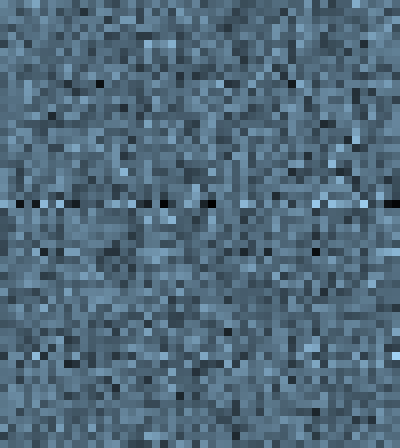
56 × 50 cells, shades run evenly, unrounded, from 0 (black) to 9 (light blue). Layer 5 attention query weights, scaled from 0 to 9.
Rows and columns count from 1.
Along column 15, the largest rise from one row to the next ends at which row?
26
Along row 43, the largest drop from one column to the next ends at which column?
9
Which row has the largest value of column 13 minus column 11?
2
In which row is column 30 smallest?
55
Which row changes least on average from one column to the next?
40
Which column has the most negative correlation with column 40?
50
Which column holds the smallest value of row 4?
29
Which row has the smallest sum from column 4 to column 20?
25
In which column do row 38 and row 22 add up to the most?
16
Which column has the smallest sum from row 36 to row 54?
23
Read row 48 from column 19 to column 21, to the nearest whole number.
2 5 6
